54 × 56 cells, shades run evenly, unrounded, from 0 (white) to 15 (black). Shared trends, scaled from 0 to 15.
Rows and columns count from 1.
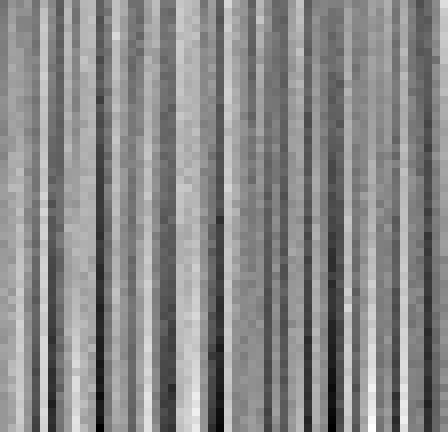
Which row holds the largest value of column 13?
54
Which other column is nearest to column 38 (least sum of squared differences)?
9
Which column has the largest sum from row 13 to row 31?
13
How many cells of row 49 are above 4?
46
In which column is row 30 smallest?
6
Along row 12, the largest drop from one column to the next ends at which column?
29
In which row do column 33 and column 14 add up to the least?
3
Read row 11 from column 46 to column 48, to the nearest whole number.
7 6 7
